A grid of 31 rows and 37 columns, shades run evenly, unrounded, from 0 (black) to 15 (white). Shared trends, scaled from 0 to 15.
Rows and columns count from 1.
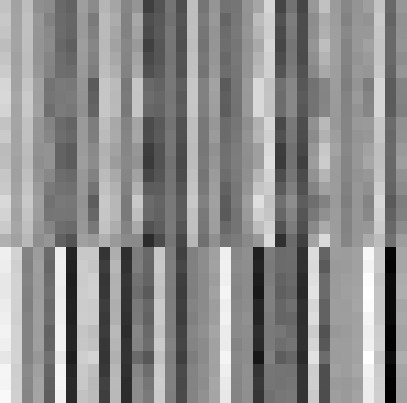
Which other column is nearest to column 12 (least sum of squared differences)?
7
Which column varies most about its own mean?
24
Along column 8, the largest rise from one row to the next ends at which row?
20
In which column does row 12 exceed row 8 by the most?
30
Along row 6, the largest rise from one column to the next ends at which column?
18
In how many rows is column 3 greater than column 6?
19
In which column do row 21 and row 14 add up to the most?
1
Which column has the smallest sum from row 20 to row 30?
36
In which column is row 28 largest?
34
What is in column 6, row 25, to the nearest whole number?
14
